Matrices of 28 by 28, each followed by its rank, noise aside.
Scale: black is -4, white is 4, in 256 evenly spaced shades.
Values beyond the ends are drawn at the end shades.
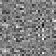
five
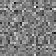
five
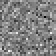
eight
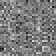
five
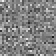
eight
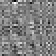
four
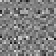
four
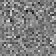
eight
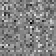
six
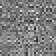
five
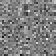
five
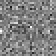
six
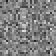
five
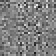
four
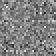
seven
